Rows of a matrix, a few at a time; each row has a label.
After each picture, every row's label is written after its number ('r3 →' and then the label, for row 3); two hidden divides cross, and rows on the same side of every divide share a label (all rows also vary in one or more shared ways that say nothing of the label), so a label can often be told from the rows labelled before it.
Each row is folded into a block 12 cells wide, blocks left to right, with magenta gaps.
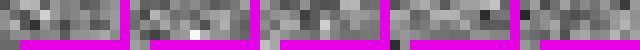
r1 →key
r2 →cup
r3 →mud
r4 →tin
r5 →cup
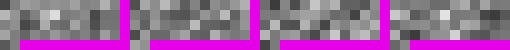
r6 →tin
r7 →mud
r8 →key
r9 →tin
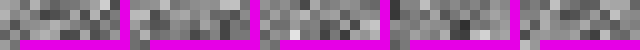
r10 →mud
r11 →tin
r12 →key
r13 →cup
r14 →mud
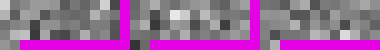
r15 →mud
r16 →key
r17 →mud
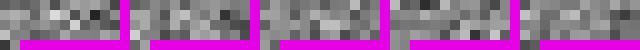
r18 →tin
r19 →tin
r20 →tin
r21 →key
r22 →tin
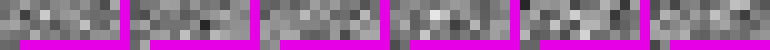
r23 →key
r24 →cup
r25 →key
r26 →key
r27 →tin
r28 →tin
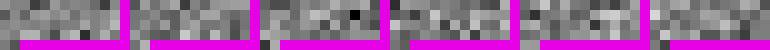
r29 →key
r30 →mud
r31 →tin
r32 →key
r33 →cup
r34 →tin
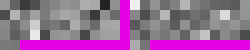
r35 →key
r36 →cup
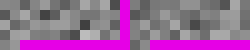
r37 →mud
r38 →cup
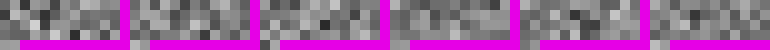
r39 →mud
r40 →mud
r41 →key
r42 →cup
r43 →cup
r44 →mud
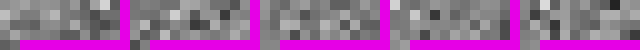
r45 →tin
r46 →key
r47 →mud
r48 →mud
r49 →cup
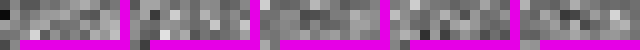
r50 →key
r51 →key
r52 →cup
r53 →tin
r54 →cup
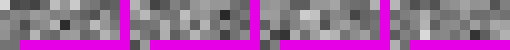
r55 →key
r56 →tin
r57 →key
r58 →key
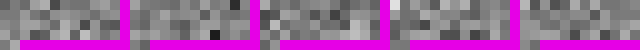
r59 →mud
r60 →key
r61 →cup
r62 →key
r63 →key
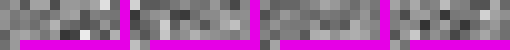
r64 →mud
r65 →cup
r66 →cup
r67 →cup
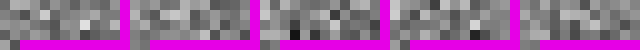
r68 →key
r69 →key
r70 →tin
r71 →key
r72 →tin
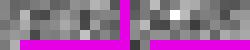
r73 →mud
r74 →key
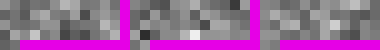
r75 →key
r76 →cup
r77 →tin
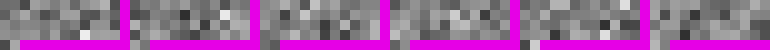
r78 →mud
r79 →cup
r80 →key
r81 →tin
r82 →mud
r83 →mud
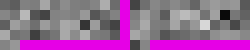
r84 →mud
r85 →tin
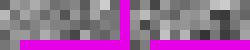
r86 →mud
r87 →tin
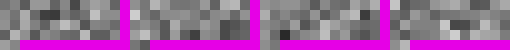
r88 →mud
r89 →tin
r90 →mud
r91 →cup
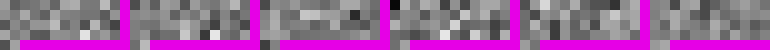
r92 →mud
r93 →mud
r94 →tin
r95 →mud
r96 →cup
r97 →mud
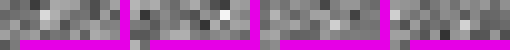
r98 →key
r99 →cup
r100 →tin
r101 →tin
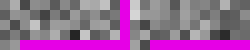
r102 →mud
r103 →tin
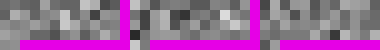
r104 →tin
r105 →cup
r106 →mud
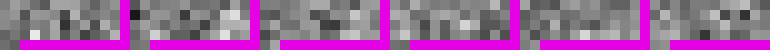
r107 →key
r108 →cup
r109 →cup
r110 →tin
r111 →cup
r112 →tin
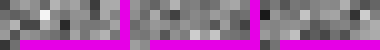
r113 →key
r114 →mud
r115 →key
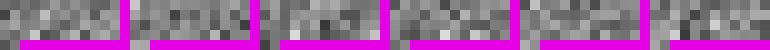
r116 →key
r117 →mud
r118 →key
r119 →mud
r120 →mud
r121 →mud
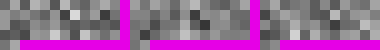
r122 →mud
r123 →cup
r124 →cup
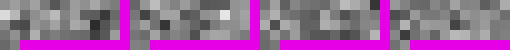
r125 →tin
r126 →cup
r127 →tin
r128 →cup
